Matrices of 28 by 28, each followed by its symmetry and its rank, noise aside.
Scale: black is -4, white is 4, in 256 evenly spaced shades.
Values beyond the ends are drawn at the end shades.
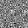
no symmetry, rank five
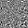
antisymmetric, rank six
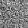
antisymmetric, rank six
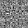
antisymmetric, rank six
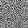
no symmetry, rank five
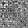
symmetric, rank five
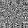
antisymmetric, rank six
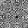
symmetric, rank five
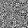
antisymmetric, rank six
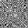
symmetric, rank five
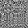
antisymmetric, rank six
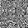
no symmetry, rank six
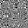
antisymmetric, rank six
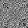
symmetric, rank five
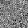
no symmetry, rank six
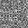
no symmetry, rank five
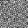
no symmetry, rank five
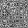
no symmetry, rank five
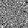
antisymmetric, rank six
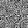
no symmetry, rank six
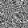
antisymmetric, rank six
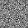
no symmetry, rank six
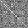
symmetric, rank five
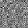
no symmetry, rank six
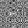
no symmetry, rank five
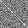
symmetric, rank five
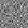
no symmetry, rank five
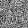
antisymmetric, rank six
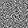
no symmetry, rank five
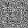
antisymmetric, rank six
